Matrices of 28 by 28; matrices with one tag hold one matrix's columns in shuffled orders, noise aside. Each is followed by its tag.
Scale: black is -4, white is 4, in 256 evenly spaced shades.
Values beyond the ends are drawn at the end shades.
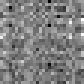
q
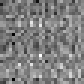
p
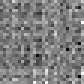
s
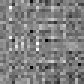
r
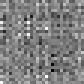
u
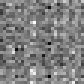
s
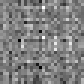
r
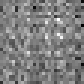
q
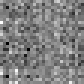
s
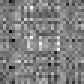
r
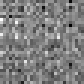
q
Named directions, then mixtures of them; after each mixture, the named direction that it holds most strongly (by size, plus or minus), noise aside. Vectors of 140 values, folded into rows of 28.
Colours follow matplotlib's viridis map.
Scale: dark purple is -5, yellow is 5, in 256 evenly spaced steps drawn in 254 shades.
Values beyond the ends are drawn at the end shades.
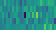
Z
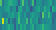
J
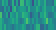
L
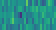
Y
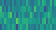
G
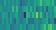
Z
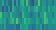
L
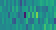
Z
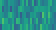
J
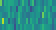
J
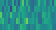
L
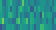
J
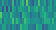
L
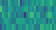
L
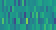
Z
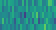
Z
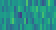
Y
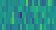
Y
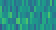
G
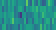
Y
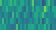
G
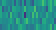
Z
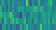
Y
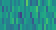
Y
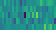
Z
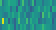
J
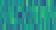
Y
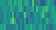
Y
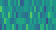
L
